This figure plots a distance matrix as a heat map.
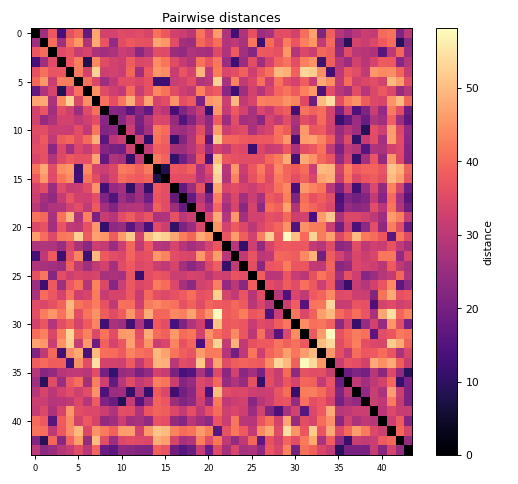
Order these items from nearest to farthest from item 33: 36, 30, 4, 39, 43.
36, 43, 39, 30, 4
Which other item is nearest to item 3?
6
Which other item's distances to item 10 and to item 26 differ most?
1
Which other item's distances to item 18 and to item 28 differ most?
31
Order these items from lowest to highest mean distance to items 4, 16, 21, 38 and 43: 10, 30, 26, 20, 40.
20, 10, 30, 40, 26
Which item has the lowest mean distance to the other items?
35
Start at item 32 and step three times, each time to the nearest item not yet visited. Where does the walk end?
2
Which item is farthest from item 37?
21
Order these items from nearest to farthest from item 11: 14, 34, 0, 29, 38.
38, 0, 34, 14, 29
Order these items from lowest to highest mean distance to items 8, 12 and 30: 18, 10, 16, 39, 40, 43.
16, 43, 10, 40, 18, 39
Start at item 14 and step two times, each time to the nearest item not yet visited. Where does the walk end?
5
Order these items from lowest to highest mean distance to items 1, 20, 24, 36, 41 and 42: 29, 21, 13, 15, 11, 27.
13, 11, 21, 27, 15, 29
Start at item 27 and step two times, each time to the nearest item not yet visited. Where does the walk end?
39
